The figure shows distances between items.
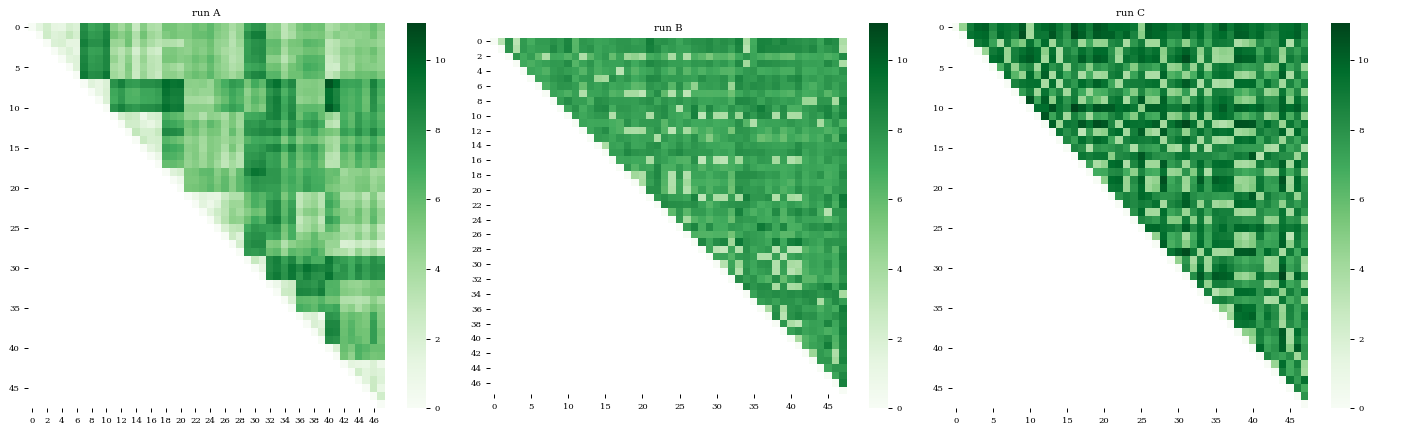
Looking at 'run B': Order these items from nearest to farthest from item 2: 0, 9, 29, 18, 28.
18, 29, 28, 9, 0
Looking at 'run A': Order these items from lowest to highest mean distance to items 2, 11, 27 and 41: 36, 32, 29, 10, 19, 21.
21, 19, 36, 32, 29, 10
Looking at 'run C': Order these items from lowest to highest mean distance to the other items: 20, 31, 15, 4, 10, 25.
15, 20, 31, 4, 25, 10
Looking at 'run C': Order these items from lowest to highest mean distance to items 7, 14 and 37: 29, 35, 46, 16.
35, 46, 16, 29
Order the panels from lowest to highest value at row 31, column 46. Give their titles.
run B, run A, run C
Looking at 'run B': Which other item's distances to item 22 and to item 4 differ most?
17
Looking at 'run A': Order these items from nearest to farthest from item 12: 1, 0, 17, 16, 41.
16, 17, 41, 0, 1
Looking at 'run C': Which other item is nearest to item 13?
17
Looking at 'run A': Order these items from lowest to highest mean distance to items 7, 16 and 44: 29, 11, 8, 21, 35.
21, 8, 11, 35, 29
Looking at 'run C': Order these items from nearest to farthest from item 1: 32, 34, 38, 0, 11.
0, 34, 32, 11, 38
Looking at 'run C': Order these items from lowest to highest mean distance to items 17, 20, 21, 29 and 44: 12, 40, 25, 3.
40, 3, 12, 25
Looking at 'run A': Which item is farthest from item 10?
40
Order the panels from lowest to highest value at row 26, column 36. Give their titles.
run A, run B, run C
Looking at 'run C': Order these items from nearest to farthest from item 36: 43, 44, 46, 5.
44, 46, 43, 5
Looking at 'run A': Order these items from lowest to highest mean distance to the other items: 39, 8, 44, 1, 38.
1, 44, 39, 38, 8
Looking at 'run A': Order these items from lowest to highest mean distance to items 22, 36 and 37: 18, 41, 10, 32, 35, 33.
10, 18, 35, 41, 32, 33
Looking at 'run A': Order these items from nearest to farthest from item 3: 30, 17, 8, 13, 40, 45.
17, 40, 13, 45, 8, 30
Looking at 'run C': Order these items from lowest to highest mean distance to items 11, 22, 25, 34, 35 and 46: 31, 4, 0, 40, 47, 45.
47, 4, 45, 0, 40, 31
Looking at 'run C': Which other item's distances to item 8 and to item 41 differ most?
16
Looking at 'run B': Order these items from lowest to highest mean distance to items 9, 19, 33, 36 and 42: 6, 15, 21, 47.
21, 6, 15, 47
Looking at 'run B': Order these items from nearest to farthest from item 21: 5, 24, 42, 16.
16, 42, 24, 5
